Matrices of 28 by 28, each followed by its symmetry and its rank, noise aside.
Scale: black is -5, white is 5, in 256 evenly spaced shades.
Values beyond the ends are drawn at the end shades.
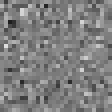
antisymmetric, rank six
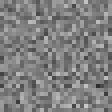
no symmetry, rank seven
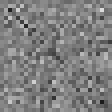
symmetric, rank seven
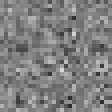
no symmetry, rank six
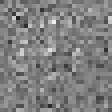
symmetric, rank five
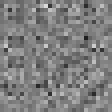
symmetric, rank five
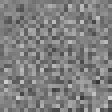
symmetric, rank five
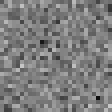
symmetric, rank five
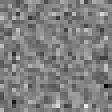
antisymmetric, rank six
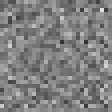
no symmetry, rank six
